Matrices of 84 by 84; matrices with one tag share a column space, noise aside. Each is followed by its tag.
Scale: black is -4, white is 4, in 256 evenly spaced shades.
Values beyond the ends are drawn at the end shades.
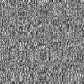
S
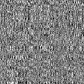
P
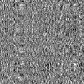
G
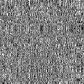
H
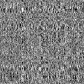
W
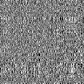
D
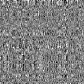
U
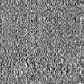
D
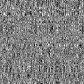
H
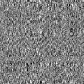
G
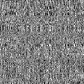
H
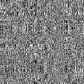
H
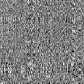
D
